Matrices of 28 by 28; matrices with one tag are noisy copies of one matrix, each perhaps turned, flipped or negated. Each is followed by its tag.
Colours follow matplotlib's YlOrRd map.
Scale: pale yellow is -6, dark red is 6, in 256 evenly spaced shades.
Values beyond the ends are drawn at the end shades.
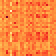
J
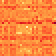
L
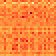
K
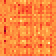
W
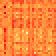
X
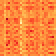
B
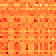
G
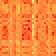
L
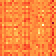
K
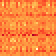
B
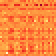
G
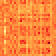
W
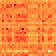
X
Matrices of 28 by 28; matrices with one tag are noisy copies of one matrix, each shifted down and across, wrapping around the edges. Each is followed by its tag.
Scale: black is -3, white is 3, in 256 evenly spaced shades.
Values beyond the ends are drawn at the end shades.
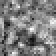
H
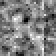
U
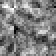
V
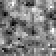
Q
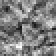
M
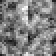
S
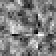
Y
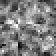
V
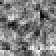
V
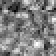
H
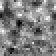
Q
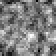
H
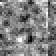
U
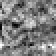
M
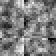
S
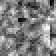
S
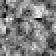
Y
